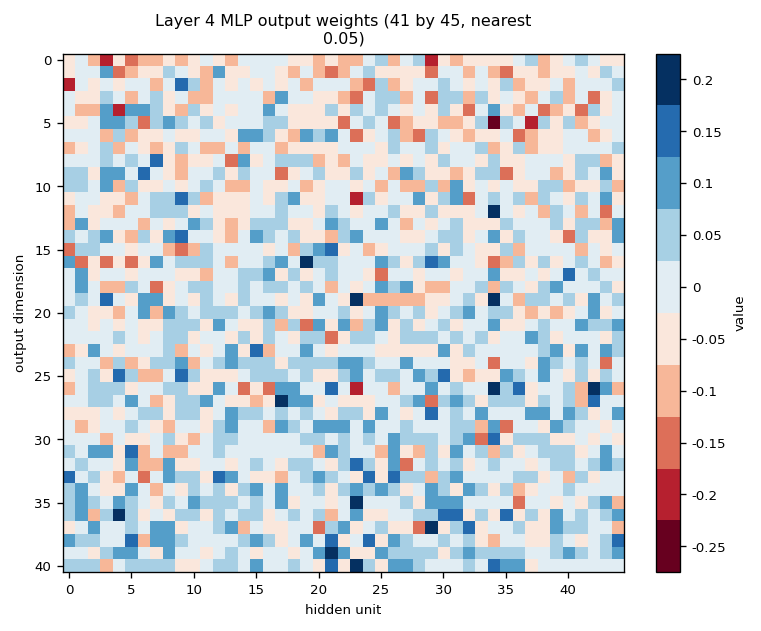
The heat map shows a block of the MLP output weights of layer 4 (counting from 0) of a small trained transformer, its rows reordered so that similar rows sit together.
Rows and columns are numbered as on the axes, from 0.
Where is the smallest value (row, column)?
5, 34
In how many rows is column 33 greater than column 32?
20
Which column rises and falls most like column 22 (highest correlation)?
29
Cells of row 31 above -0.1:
38
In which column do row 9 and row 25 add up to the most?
4
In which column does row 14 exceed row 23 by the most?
9
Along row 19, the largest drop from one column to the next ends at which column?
24
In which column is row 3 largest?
17
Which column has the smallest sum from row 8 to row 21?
13
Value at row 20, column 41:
0
